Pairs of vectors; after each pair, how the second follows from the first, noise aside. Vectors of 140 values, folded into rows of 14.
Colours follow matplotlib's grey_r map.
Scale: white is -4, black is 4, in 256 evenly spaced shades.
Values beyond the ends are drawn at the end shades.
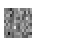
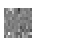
negated, partly zeroed.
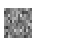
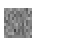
reversed, negated, shrunk.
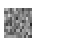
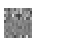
wrapped around, negated, partly zeroed.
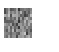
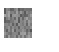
shrunk.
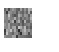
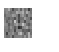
negated, partly zeroed.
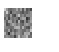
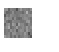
reversed, negated, shrunk.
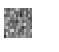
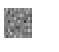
wrapped around, partly zeroed.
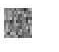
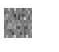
wrapped around, negated, partly zeroed.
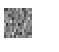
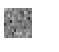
negated, partly zeroed.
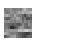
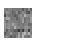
negated, partly zeroed.
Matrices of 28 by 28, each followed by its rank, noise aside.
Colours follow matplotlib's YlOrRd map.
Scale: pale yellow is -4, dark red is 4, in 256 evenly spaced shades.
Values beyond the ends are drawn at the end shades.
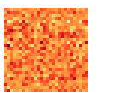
seven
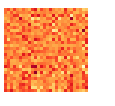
five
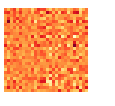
four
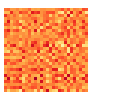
four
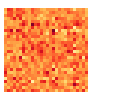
six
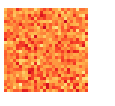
eight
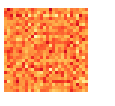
six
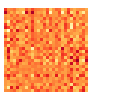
four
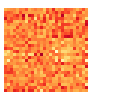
five
